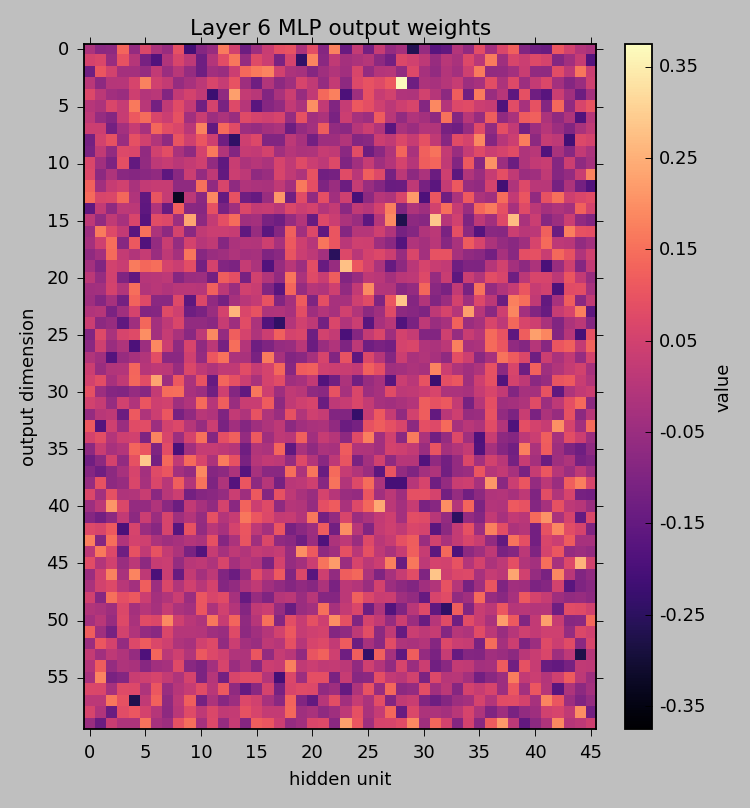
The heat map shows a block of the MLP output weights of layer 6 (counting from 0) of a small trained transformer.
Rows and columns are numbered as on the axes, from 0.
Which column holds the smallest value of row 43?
21
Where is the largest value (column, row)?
28, 3
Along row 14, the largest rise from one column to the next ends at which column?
8
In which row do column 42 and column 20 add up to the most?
5
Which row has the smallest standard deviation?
51
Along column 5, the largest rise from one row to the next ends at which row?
16
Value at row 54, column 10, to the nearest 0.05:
-0.1
